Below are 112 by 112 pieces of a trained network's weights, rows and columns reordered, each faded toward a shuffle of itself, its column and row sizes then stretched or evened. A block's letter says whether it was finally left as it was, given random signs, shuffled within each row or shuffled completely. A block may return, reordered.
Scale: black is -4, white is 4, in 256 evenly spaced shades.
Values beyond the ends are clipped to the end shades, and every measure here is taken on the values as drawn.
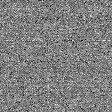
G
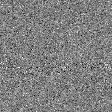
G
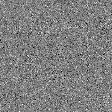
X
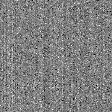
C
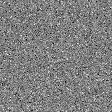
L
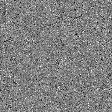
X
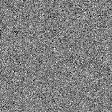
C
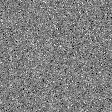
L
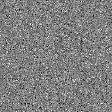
X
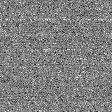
G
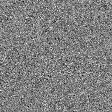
G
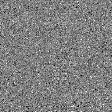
C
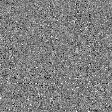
X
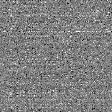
C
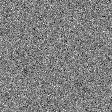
L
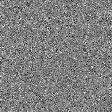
C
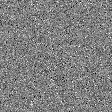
L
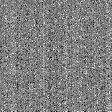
C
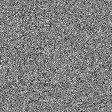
G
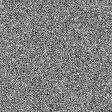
L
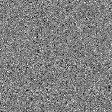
C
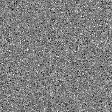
X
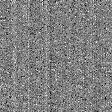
C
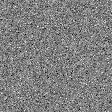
L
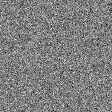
L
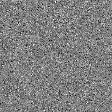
X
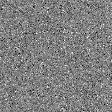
X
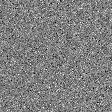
L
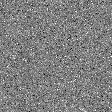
L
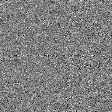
X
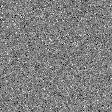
G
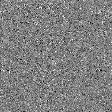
X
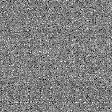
C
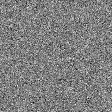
G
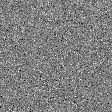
L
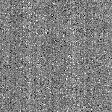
C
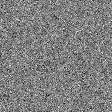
L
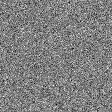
L
